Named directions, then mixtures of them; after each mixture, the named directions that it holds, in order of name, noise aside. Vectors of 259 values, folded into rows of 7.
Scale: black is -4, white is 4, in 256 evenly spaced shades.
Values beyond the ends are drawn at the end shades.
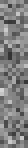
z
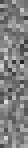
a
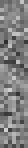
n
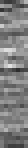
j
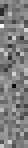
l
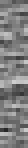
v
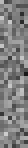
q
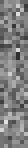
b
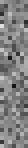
l.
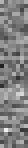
a, q, v.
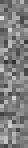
a, n, q.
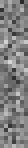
n.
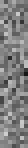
b, q, z.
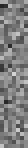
a, l, z.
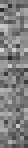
j, z.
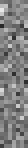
l, z.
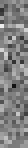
a, l.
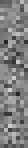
n.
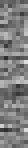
v.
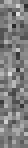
b.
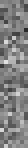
b, n, v.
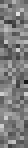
b, z.
